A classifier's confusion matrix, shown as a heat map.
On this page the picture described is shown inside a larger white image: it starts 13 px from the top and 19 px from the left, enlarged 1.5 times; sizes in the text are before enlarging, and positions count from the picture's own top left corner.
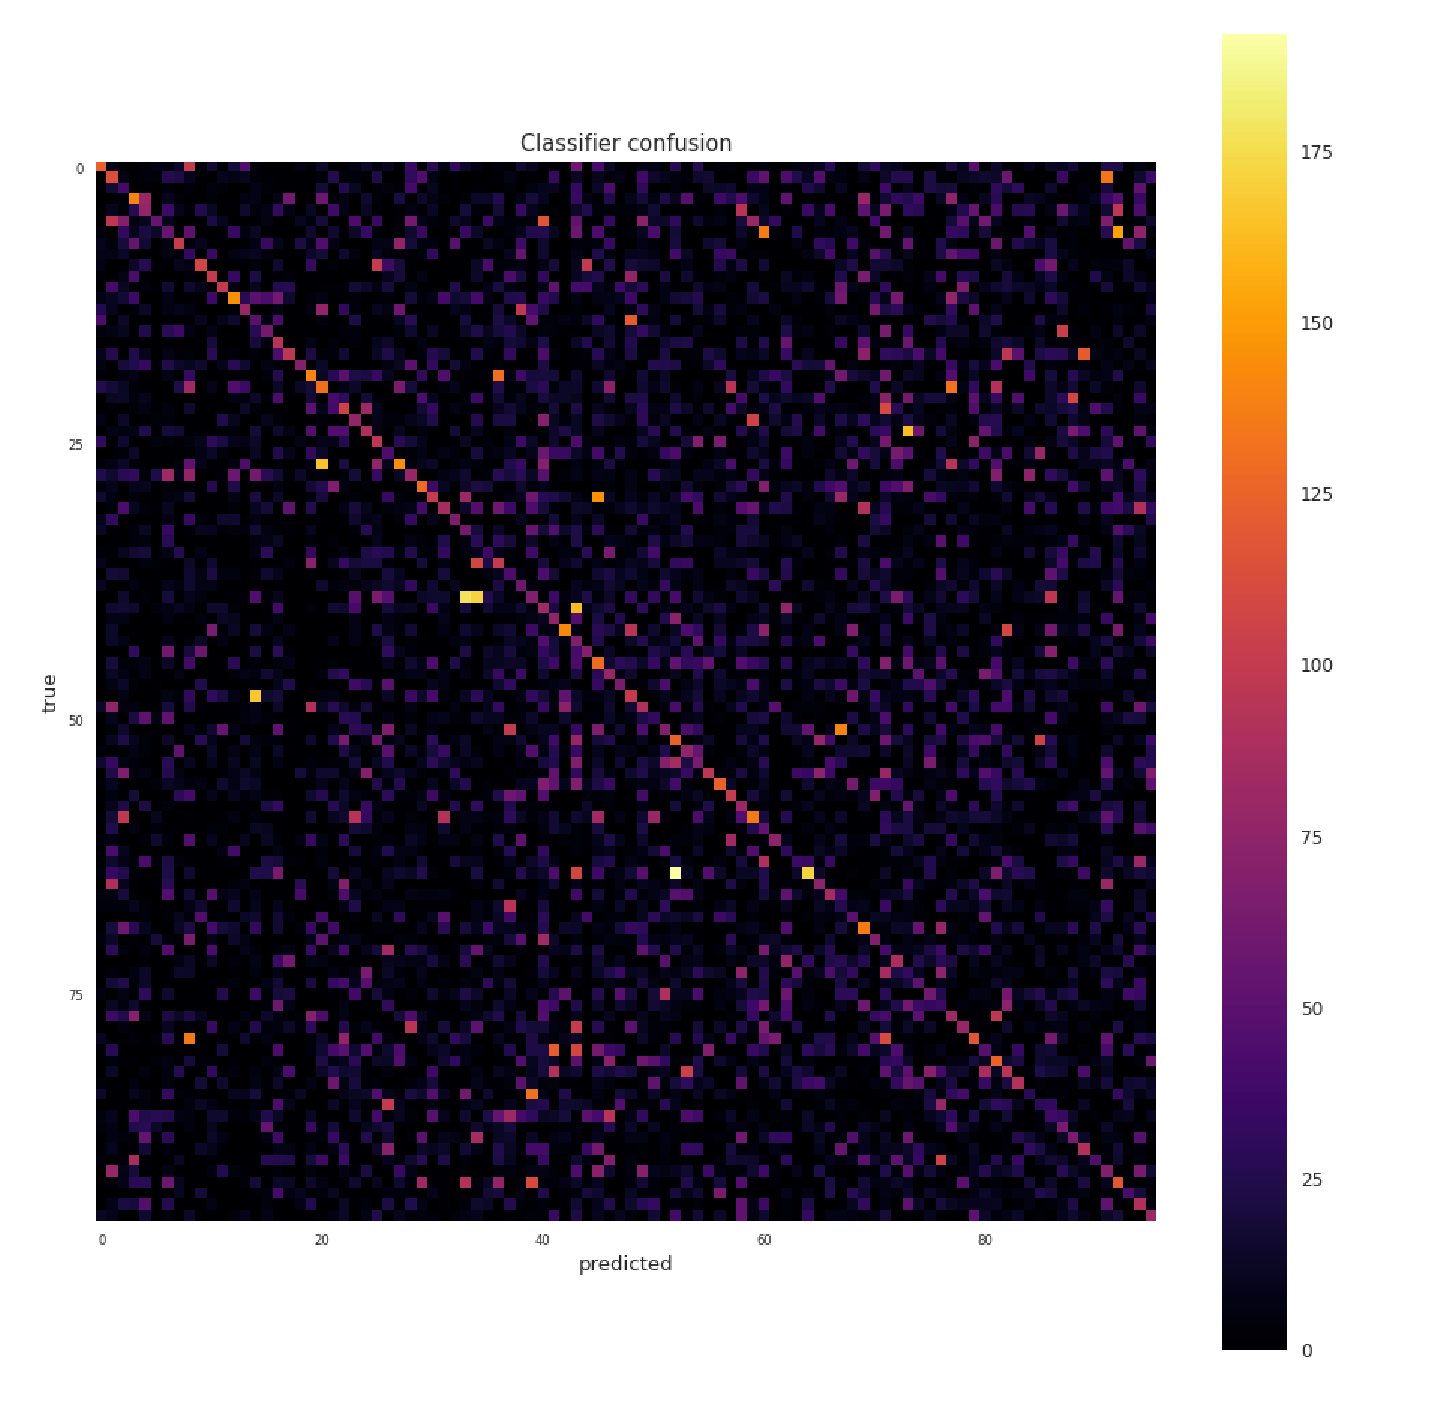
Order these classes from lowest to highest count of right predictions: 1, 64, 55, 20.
55, 1, 20, 64
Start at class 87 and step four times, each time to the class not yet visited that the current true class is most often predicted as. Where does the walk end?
85
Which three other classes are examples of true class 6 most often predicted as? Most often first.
92, 60, 94
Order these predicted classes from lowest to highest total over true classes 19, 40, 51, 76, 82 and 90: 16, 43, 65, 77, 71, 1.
65, 1, 77, 71, 16, 43
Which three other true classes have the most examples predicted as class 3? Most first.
90, 77, 7
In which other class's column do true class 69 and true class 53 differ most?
76
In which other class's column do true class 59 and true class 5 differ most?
40
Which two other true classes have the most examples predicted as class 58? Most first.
4, 73
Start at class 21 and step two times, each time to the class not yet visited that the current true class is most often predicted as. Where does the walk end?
34
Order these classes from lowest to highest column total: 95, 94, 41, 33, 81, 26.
95, 33, 26, 41, 94, 81
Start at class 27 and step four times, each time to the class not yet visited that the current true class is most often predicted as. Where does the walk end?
46
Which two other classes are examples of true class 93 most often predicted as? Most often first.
56, 16
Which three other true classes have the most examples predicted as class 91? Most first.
1, 65, 5
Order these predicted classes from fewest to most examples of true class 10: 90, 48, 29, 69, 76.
29, 90, 76, 69, 48
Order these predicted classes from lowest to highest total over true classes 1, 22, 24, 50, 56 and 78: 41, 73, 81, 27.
27, 81, 41, 73
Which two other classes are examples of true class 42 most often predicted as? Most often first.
82, 48
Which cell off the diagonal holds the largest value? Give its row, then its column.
64, 52
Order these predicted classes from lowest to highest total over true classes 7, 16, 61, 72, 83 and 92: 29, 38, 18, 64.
18, 64, 29, 38
